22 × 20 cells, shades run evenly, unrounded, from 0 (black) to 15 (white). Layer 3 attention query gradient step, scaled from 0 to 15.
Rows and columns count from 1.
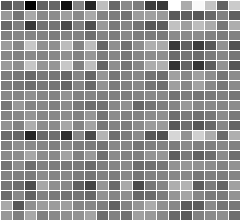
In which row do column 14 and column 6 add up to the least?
1
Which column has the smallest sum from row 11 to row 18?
12
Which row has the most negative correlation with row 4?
6
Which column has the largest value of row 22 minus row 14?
3
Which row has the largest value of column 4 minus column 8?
19
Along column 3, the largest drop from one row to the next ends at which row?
14
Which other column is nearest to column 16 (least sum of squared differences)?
20
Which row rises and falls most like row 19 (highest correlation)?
18
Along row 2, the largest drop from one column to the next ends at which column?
15
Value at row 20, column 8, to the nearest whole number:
6
